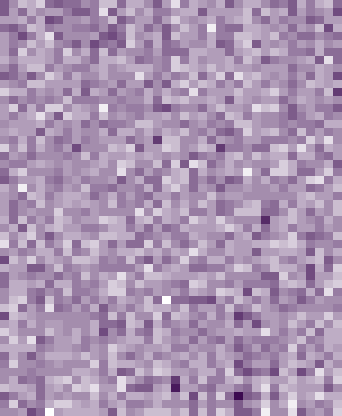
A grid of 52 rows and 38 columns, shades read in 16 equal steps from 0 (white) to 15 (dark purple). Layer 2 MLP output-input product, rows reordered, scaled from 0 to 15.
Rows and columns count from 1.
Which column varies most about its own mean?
27
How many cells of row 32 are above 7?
5
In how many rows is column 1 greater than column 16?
22
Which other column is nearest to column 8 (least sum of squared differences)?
23
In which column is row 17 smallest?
28
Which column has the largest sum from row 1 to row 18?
33
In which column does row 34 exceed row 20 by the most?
35
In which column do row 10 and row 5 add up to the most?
38
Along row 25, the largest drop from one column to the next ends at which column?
4
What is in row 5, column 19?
10
